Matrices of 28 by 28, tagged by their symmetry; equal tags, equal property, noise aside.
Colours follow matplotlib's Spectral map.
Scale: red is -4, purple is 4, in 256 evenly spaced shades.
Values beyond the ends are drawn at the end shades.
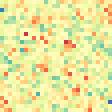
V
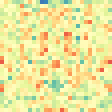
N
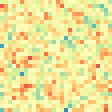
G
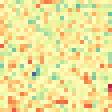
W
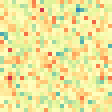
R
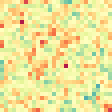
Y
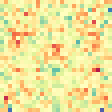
N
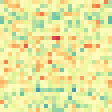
N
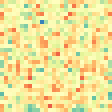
N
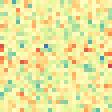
V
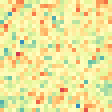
R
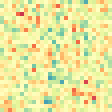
V
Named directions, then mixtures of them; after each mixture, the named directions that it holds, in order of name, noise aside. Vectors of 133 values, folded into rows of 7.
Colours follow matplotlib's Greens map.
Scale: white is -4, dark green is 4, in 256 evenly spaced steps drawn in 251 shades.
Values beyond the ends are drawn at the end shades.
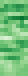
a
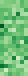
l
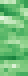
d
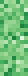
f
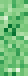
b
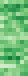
a, d, l.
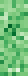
b.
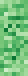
a, b, l.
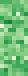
d, l.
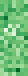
b.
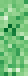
b.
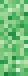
b, f.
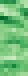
d.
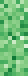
f.
